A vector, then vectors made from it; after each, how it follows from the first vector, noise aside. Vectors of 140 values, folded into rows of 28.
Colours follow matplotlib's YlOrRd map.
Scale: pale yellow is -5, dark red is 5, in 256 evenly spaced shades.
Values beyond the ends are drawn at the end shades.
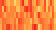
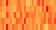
wrapped around, negated, partly zeroed.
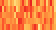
copied.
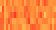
wrapped around, shrunk.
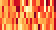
negated, scaled up.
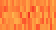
wrapped around, shrunk.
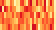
scaled up.
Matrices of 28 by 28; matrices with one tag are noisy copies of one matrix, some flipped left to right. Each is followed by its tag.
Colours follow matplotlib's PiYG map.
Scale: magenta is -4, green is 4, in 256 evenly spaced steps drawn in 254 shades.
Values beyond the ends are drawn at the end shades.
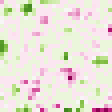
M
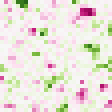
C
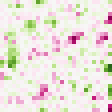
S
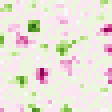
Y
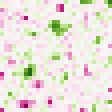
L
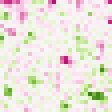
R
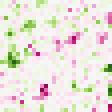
S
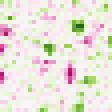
Y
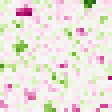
C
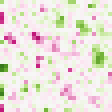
S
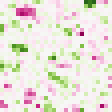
C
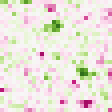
L
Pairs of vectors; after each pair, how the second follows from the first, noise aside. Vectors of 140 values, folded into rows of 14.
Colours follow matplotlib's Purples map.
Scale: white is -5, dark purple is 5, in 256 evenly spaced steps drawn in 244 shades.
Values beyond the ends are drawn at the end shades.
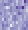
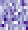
wrapped around, scaled up.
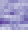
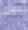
wrapped around, negated, shrunk.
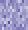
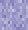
shrunk.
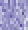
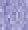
wrapped around, negated, shrunk.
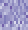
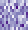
reversed, scaled up.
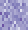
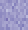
reversed, negated, shrunk.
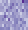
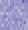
shrunk.
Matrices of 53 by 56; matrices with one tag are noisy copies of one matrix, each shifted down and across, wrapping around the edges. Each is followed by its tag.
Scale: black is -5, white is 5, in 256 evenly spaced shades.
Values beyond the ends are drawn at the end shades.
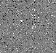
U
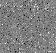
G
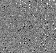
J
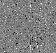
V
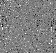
V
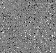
J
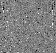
V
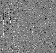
V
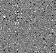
U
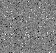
G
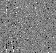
V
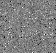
G
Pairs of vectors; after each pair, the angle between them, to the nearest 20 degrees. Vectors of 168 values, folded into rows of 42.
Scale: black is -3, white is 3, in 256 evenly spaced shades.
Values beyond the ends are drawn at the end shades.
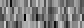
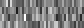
140 degrees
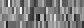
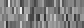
20 degrees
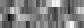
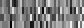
80 degrees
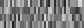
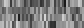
40 degrees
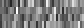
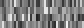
100 degrees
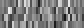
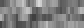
100 degrees
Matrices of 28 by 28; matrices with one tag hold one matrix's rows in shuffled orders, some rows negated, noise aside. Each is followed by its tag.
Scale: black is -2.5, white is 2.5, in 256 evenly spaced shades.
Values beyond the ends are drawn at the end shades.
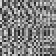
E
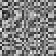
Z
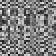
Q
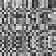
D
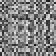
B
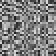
Z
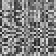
Z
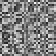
Z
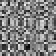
Q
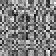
B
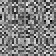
B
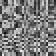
Z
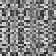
Q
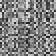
B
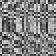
Z
